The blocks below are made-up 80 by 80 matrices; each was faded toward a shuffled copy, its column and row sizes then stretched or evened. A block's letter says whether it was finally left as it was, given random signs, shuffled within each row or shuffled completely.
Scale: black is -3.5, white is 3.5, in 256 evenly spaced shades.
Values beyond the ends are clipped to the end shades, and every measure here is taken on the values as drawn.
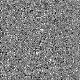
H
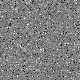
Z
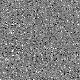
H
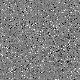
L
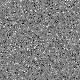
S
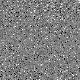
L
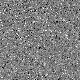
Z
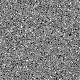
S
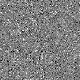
H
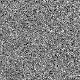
L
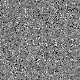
L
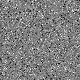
S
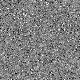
Z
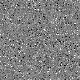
H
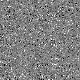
L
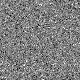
Z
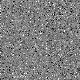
L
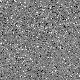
Z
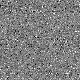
Z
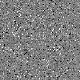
H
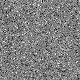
S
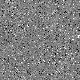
L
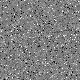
S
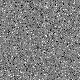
S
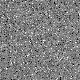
S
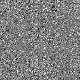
H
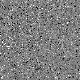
L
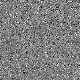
H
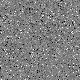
Z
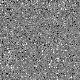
L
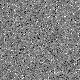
S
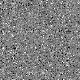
H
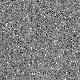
S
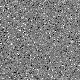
S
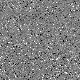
Z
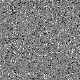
L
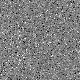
S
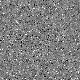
Z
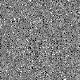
H
